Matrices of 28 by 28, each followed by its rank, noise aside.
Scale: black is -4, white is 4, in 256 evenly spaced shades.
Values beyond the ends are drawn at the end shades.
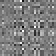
two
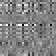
two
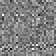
three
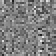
six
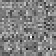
six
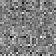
six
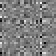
two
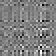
two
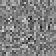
five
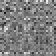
four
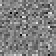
five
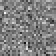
six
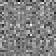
four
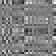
two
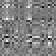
two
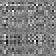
three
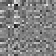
three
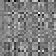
two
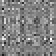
three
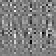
three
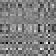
two
